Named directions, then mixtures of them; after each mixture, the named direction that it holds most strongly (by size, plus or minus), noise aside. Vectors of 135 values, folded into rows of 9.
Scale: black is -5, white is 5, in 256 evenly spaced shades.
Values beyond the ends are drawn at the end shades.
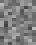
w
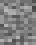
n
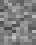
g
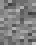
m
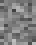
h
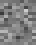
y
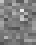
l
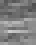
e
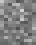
l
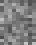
h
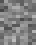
g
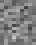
g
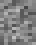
m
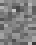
h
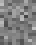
l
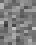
w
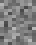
w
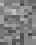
n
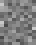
w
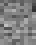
n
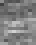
e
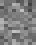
h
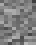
n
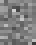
h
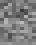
y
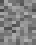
g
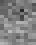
l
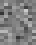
y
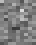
l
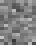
h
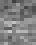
e
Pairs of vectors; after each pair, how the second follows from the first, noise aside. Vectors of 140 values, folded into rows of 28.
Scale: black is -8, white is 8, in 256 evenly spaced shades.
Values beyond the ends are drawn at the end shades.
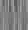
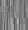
reversed, negated.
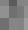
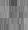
copied.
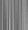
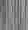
reversed, negated.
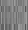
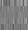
reversed, negated, partly zeroed.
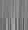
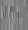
wrapped around, partly zeroed.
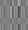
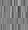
copied.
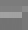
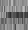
reversed, negated, scaled up.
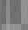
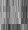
negated, scaled up.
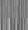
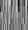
reversed, negated, scaled up.
